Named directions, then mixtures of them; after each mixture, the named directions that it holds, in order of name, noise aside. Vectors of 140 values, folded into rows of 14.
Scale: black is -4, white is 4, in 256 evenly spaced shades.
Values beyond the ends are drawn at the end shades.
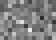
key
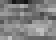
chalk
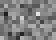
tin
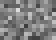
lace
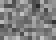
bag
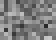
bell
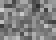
bag.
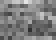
chalk, key.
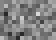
tin.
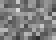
lace.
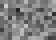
bell, lace.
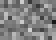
bag, key.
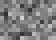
bell, tin.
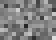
key, lace.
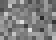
key.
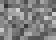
bell, lace.
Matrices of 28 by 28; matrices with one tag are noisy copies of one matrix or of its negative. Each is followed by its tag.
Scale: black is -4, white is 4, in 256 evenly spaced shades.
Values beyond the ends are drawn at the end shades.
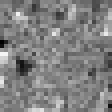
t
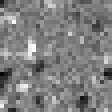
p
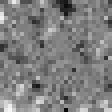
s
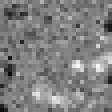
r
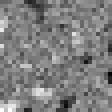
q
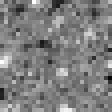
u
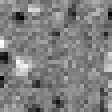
t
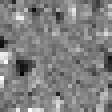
t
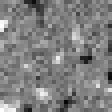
q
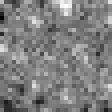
s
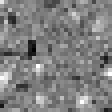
p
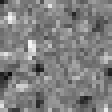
p
